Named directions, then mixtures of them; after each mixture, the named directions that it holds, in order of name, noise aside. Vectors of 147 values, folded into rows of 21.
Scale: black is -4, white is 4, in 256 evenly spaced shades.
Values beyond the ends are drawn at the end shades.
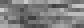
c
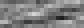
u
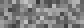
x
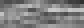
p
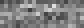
p, u, x.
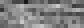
c, p.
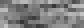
c.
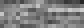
p.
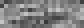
c, p, u.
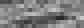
c, p, u.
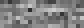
p, u, x.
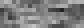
c, p.
